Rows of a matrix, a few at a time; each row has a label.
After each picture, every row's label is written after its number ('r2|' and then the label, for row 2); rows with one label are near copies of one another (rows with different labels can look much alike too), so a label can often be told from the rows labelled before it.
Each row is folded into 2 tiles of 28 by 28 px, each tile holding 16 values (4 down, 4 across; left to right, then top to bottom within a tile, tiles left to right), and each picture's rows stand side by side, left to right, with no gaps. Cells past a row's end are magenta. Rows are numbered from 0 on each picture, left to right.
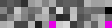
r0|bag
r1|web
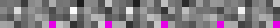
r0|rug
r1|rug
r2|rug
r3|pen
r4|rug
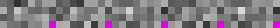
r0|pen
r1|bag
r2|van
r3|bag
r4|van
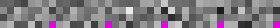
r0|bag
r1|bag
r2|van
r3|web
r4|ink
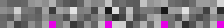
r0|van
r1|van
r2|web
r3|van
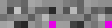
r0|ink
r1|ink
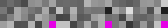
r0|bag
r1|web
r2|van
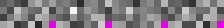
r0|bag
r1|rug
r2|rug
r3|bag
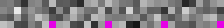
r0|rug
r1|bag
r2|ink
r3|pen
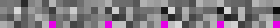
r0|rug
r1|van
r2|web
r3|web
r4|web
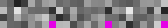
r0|pen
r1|web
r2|van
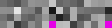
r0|van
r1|web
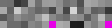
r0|pen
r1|ink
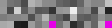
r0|ink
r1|van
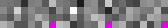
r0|rug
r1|rug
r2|bag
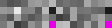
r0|van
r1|web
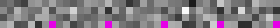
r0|bag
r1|van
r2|pen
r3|rug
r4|ink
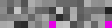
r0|ink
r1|web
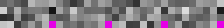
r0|web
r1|pen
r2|bag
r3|van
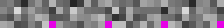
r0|rug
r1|pen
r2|web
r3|rug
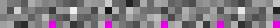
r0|ink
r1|van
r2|pen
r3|bag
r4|van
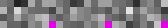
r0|pen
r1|pen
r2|rug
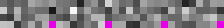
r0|web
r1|rug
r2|ink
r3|pen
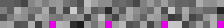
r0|bag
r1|ink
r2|bag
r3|web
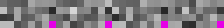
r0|web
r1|van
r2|web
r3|ink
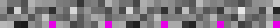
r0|ink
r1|rug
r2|ink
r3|ink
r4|van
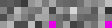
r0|bag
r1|van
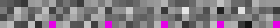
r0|bag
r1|bag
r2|van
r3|van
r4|ink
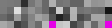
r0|rug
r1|web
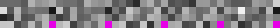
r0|web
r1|web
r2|bag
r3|bag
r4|van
